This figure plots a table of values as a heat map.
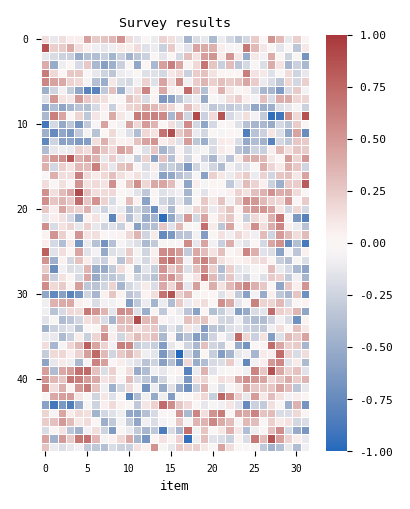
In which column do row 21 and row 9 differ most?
31
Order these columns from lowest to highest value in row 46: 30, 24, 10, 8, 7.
8, 30, 24, 7, 10
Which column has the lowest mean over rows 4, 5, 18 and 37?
17
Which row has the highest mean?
40
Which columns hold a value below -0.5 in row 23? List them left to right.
14, 15, 19
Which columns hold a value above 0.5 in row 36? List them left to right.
5, 9, 10, 27
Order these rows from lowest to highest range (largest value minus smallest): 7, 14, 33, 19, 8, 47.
8, 7, 19, 14, 33, 47
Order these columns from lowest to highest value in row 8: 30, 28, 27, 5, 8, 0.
0, 27, 5, 8, 28, 30
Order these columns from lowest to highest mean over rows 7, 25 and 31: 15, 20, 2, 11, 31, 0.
15, 11, 20, 31, 0, 2
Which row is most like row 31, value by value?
42
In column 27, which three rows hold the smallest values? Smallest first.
9, 12, 35
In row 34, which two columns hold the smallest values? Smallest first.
19, 0
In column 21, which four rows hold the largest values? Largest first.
9, 42, 44, 31
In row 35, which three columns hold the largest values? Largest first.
23, 7, 31
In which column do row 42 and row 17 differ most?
10
